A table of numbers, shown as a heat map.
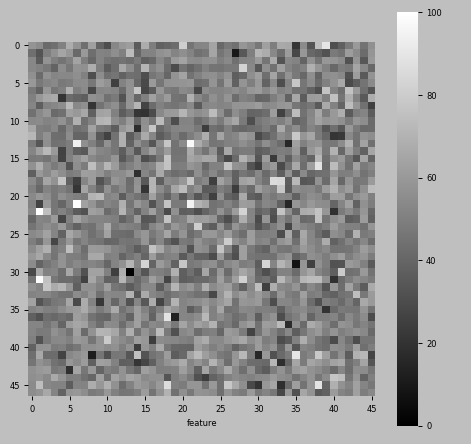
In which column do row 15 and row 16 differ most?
26
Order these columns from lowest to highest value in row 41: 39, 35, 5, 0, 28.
0, 5, 39, 28, 35
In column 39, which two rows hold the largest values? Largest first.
0, 6
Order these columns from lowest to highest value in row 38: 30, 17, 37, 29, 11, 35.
29, 35, 30, 37, 11, 17
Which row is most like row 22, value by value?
31
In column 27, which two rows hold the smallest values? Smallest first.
1, 19
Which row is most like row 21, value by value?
13
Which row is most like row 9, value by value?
42
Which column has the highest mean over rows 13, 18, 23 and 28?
21
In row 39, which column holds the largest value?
10
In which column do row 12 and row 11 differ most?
23
